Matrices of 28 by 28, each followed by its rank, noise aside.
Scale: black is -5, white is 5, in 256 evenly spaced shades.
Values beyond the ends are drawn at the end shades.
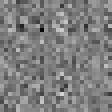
five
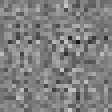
five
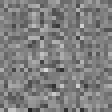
four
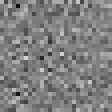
six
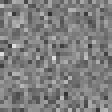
seven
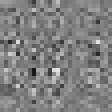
three
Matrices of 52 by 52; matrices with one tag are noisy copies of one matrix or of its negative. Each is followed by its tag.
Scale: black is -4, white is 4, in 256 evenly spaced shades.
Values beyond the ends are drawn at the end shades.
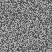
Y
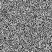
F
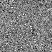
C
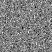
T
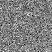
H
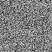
C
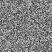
Y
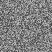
C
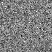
Y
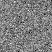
C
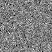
H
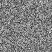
Y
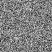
H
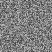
Y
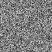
Y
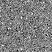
H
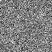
T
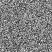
T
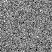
H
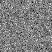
Y
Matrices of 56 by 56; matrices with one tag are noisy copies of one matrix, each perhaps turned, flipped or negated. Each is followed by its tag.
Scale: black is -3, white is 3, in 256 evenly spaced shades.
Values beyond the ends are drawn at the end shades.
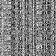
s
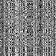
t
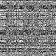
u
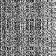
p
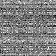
t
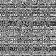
u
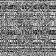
u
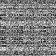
u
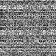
u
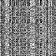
u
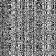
s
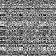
u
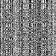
t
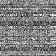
u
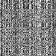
t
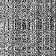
p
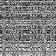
p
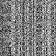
s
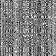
t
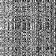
p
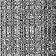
p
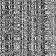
s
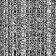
u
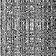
p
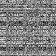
u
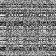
u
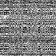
t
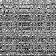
p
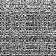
p
